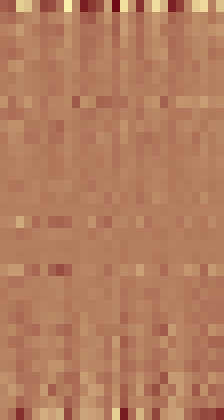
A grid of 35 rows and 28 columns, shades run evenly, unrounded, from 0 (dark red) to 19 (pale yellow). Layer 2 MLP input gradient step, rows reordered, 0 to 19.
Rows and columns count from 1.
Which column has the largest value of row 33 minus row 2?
12
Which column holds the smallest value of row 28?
21
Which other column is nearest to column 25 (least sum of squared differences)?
20
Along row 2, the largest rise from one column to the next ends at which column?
16
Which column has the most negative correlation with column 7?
3
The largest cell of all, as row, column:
1, 9
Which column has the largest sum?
26
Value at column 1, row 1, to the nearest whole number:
7
